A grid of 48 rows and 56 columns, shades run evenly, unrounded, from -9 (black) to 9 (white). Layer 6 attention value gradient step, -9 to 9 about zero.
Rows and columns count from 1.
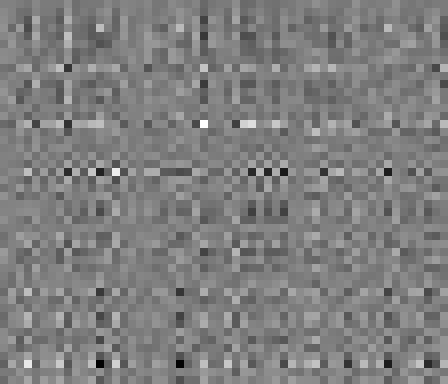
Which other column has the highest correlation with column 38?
30
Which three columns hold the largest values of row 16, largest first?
26, 32, 31
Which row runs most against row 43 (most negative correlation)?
36
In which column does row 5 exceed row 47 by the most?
9
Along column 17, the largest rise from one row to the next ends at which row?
22
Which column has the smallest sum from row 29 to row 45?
13
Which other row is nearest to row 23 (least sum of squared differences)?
21
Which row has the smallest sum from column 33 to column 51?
11
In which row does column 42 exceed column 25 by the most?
16
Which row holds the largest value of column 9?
5
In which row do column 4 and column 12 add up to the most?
46
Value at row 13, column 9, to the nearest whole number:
4
